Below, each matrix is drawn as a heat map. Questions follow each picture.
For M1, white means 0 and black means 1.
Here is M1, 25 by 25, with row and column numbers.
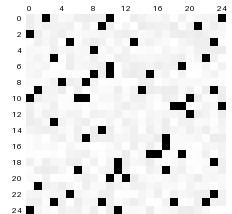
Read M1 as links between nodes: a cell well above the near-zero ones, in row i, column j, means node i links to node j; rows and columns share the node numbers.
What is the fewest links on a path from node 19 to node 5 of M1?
5
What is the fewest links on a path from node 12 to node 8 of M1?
4
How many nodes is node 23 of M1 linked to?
4
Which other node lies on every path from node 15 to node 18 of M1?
node 11
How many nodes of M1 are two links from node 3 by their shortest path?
3
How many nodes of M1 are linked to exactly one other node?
7
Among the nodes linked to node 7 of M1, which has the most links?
node 10
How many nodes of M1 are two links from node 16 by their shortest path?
2
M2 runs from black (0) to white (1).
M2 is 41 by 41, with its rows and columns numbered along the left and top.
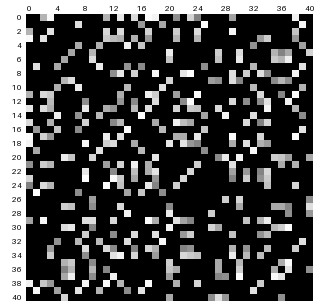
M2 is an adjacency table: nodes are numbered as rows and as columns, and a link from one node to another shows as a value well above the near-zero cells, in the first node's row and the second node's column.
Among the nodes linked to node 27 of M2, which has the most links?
node 13
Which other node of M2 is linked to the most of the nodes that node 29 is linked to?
node 15
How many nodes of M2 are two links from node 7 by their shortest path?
2
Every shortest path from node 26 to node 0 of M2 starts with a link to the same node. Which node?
node 9
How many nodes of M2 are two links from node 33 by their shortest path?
9
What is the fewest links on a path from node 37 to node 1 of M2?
4
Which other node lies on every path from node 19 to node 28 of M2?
node 14
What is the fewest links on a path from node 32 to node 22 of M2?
5
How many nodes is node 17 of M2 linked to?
11
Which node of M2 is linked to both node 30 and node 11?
node 36
